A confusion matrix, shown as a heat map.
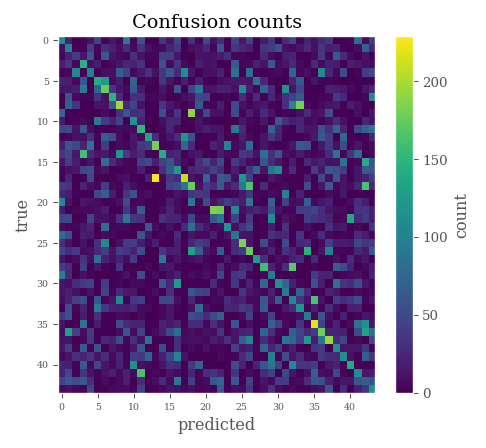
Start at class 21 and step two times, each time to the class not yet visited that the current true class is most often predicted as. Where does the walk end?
40
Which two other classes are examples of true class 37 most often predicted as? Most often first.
34, 26
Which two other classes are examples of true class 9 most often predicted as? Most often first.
18, 0
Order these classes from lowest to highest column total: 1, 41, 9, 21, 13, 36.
13, 21, 9, 41, 36, 1
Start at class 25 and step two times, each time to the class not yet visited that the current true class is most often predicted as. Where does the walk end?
31
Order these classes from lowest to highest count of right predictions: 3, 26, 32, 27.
32, 27, 3, 26
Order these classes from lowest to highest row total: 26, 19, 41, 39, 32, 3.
19, 3, 41, 39, 32, 26
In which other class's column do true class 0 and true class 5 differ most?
6
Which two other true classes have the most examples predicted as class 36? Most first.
4, 37
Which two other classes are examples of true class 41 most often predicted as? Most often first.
11, 35
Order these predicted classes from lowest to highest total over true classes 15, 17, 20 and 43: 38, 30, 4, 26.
30, 38, 4, 26
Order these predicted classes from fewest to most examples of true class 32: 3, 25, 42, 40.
42, 25, 40, 3
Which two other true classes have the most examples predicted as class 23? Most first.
13, 17
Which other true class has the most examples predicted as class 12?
37
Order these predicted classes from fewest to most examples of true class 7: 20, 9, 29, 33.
9, 29, 20, 33
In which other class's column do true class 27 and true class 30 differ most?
16
